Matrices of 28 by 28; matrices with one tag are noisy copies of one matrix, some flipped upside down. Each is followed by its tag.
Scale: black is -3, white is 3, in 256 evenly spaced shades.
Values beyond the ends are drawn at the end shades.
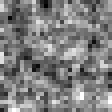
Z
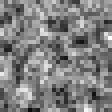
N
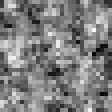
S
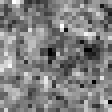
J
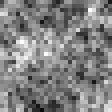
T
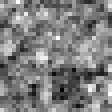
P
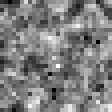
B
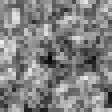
J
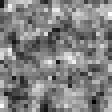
Z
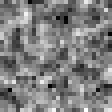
N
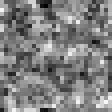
Z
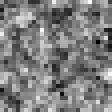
N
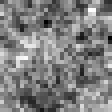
T
